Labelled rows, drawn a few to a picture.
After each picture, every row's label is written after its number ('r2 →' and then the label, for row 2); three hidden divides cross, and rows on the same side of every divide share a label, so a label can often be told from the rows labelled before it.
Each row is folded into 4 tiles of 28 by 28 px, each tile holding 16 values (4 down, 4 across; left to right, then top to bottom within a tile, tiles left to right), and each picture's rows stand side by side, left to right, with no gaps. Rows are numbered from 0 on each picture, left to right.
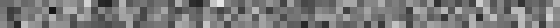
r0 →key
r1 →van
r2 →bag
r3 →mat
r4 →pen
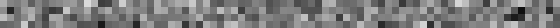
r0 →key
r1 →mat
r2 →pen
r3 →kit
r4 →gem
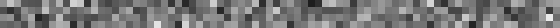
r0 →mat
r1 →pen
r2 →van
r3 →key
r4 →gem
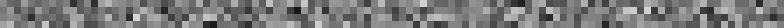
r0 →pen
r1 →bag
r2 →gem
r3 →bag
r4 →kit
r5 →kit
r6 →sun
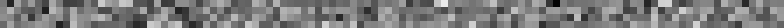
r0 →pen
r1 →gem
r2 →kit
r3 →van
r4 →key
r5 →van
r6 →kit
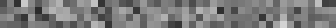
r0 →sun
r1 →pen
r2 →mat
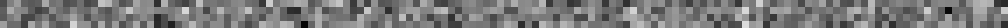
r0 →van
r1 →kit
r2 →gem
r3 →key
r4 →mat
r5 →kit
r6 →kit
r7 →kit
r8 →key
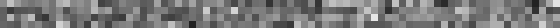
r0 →mat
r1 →gem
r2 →pen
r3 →key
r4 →van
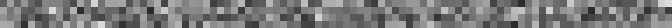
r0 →sun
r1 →mat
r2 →gem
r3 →mat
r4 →kit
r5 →van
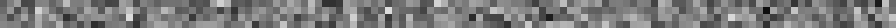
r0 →bag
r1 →van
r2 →key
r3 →van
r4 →sun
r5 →pen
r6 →kit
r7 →pen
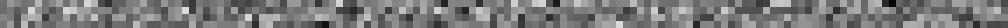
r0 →key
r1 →kit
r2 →bag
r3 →key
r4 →key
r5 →gem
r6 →van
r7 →key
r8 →bag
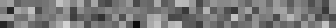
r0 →mat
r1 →gem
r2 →sun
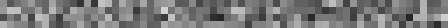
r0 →pen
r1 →sun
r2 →van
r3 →bag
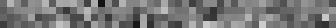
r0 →mat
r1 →sun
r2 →bag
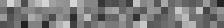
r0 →mat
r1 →kit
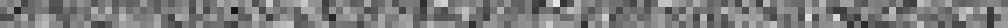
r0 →bag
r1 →pen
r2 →mat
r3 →van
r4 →van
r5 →van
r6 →sun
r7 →bag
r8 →kit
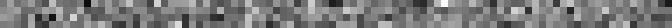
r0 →sun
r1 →mat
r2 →key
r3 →van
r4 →kit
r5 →mat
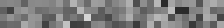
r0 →mat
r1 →gem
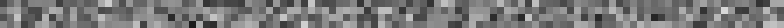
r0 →van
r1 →bag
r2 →kit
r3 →van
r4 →key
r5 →sun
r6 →van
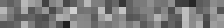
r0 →kit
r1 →pen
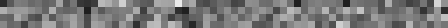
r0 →van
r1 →gem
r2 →kit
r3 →pen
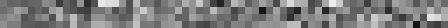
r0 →van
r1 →key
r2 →gem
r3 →bag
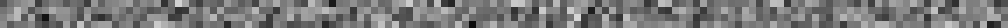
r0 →sun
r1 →gem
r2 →key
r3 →bag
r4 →gem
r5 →van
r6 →van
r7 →sun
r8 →bag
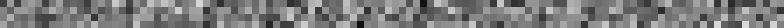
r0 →sun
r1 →key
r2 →kit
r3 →van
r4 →kit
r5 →van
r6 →pen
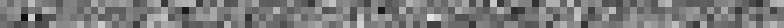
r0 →sun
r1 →gem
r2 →van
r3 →bag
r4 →gem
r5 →van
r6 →van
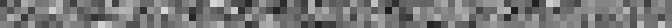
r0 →sun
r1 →van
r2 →bag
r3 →bag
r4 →van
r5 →sun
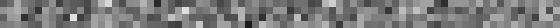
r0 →van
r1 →kit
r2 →van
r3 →key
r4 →gem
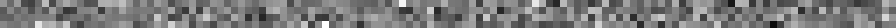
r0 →gem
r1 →gem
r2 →sun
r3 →gem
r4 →key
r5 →bag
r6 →bag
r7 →pen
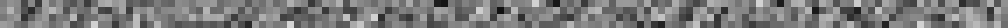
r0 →van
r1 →bag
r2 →gem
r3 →key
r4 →key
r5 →bag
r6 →key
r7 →gem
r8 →kit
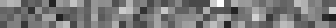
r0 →gem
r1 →van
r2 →mat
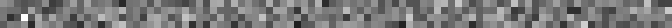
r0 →bag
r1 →pen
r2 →mat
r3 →pen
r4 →gem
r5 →key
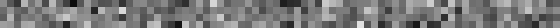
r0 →kit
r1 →pen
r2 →pen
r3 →key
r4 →mat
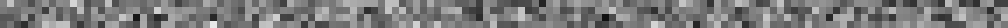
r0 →gem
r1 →sun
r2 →bag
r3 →sun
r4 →pen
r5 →sun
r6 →gem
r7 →key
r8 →kit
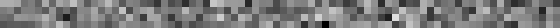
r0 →gem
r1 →pen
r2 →bag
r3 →kit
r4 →kit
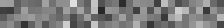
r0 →mat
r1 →kit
